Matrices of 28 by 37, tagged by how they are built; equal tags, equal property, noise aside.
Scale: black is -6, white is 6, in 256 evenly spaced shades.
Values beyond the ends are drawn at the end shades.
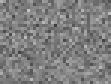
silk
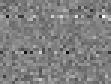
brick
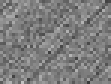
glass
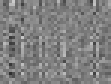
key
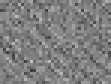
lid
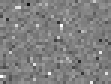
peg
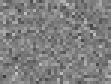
silk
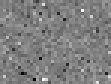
peg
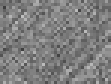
glass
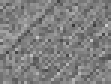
glass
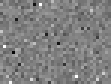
peg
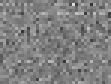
brick
